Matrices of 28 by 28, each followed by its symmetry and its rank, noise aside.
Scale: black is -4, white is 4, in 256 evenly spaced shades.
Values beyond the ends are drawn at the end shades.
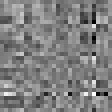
no symmetry, rank two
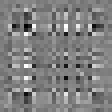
symmetric, rank one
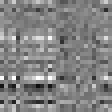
no symmetry, rank one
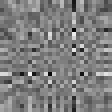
antisymmetric, rank two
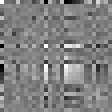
symmetric, rank one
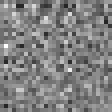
no symmetry, rank three
